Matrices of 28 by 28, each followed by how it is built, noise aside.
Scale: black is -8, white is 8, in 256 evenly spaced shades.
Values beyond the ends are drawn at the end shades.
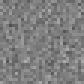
repeating columns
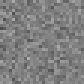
low rank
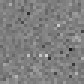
sparse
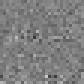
uneven rows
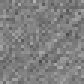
Hankel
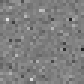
sparse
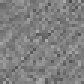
Hankel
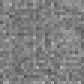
blocks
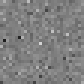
sparse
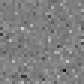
sparse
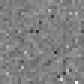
sparse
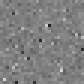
sparse
